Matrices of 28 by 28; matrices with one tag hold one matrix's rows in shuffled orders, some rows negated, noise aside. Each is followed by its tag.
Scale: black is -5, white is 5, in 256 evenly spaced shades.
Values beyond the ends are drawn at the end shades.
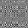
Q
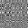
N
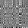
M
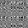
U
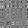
N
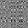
U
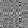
M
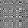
M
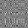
Q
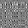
Q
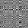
M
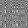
Q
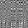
U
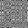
N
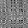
U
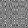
Q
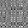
U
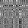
M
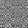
N
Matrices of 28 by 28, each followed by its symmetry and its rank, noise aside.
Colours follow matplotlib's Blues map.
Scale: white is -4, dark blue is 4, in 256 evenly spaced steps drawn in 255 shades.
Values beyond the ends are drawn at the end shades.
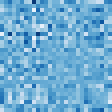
antisymmetric, rank four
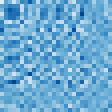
symmetric, rank four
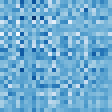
antisymmetric, rank four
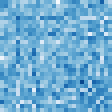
symmetric, rank six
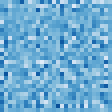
antisymmetric, rank six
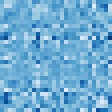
no symmetry, rank four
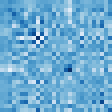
symmetric, rank three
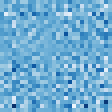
no symmetry, rank four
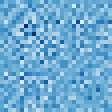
symmetric, rank six
